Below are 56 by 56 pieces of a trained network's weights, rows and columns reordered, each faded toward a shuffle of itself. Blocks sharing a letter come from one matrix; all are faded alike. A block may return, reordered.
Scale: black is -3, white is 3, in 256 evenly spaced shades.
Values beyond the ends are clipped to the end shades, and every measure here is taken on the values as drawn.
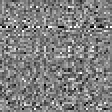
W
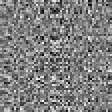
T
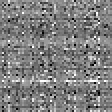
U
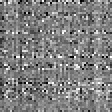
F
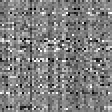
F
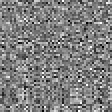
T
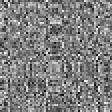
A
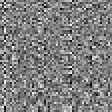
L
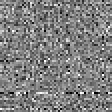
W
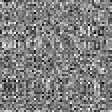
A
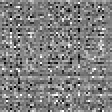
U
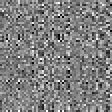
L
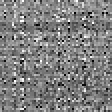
U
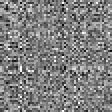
A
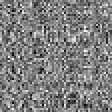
A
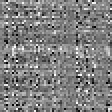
U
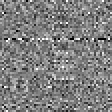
W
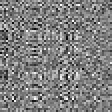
L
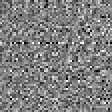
W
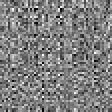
A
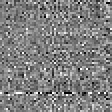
W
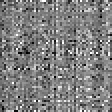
F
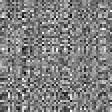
T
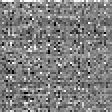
U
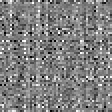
F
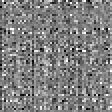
F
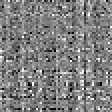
F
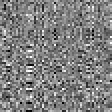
L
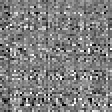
F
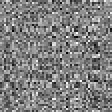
T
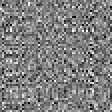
L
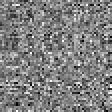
W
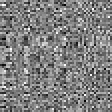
T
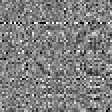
W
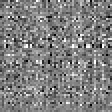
F
